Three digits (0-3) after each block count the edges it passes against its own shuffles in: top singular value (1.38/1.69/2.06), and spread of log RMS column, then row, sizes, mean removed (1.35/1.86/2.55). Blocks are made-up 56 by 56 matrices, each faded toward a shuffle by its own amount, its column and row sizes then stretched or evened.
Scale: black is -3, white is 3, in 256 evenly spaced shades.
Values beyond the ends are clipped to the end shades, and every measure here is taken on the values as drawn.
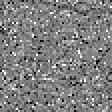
1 0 0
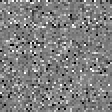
0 0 1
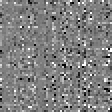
1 3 2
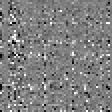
1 3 2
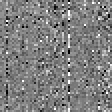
1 3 0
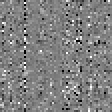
1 3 1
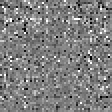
1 2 2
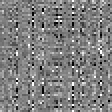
3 3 0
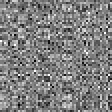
3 2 1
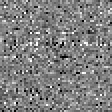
2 1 2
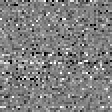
0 0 3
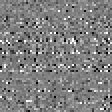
2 0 3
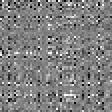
3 3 3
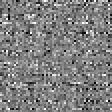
1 1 3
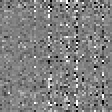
1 3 2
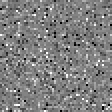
0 1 1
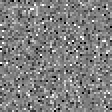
0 0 0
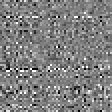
3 2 3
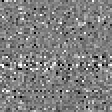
2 0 3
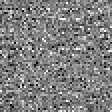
2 0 1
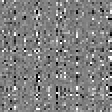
3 3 2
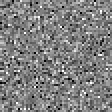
1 0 1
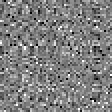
3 0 0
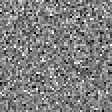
0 0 0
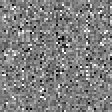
1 2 1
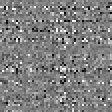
1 2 3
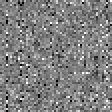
1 2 1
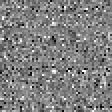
0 1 2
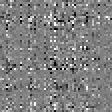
1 3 3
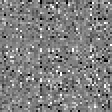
1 2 2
